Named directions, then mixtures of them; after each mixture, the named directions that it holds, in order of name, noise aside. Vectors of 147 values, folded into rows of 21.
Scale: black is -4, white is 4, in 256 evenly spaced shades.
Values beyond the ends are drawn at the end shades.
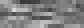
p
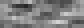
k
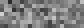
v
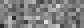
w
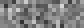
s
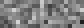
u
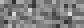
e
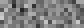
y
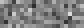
e.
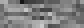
p, v.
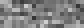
p, y.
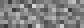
v, y.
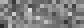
e, v, w.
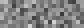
y.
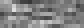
p.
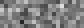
s.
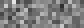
e, s, y.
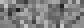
s.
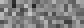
e, y.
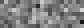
u.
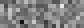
s.
